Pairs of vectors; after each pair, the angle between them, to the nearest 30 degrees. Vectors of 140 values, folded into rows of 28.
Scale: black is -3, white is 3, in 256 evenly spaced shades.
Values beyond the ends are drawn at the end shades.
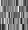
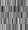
120 degrees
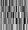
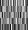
120 degrees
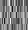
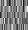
120 degrees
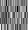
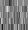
90 degrees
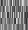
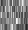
30 degrees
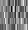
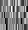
150 degrees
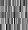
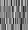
150 degrees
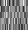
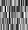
120 degrees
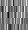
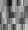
90 degrees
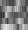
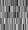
90 degrees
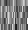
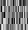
120 degrees
